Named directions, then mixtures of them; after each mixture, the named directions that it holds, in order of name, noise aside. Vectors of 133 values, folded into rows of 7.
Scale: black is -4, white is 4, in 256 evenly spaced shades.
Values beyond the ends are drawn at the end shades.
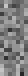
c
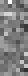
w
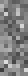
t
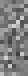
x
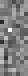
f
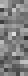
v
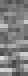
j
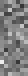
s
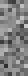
f, s, x.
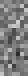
x.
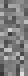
c.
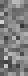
c, f, t.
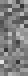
s.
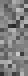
c, x.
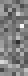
s, t.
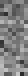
c, v, w.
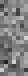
t.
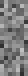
c, s.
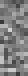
f, j.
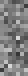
t, x.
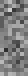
s, x.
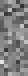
s.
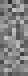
s, w, x.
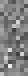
t, x.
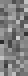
f, x.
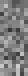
c, t.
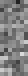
j, s, x.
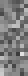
c, j, x.
